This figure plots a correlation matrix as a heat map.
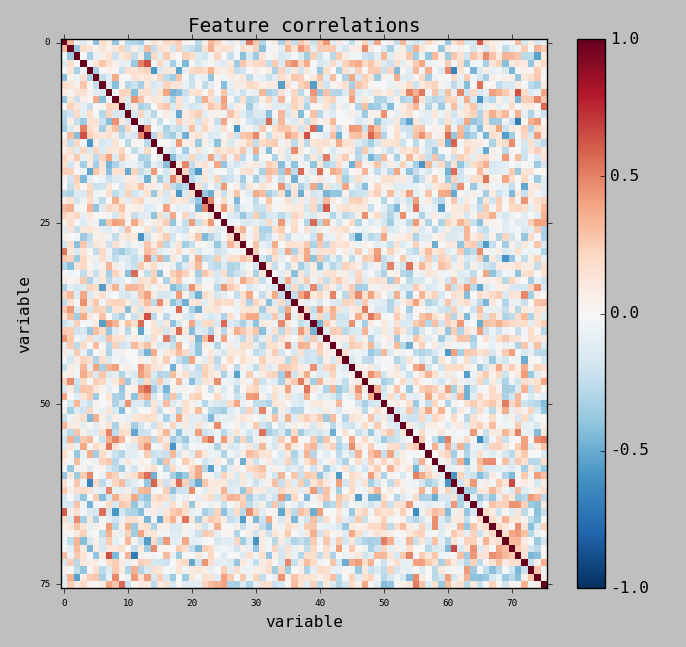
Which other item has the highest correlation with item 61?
70
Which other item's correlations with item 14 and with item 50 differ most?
10
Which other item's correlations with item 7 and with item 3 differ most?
69
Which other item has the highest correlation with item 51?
31
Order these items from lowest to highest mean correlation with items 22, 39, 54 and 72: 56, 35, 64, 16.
16, 35, 64, 56
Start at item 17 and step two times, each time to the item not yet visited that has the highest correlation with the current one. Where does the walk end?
66
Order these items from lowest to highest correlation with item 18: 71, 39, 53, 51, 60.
60, 71, 51, 39, 53
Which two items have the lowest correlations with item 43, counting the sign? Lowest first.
60, 13
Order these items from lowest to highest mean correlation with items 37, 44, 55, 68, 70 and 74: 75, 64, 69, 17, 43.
17, 69, 64, 43, 75
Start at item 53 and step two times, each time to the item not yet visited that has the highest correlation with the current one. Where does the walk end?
47
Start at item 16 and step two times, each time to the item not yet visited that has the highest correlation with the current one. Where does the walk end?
23
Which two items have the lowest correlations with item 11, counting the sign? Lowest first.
71, 54
